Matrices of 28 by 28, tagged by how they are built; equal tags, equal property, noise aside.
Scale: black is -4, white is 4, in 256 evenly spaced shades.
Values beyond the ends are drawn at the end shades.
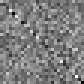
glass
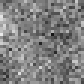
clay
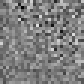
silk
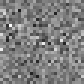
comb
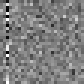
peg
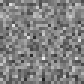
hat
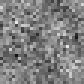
clay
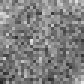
clay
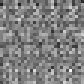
hat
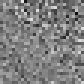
silk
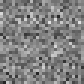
hat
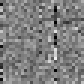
peg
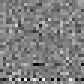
comb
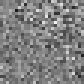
silk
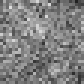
clay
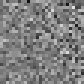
silk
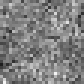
clay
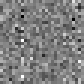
peg
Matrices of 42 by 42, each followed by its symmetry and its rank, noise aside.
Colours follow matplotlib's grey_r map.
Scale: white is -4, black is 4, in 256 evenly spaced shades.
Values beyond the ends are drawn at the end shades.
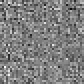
antisymmetric, rank eight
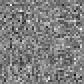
no symmetry, rank eight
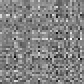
no symmetry, rank four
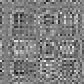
no symmetry, rank four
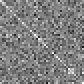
symmetric, rank eight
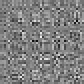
antisymmetric, rank four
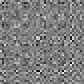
symmetric, rank four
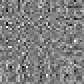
no symmetry, rank six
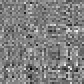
no symmetry, rank four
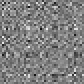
symmetric, rank four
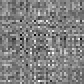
no symmetry, rank four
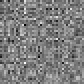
no symmetry, rank six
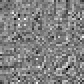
symmetric, rank six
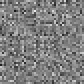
antisymmetric, rank six
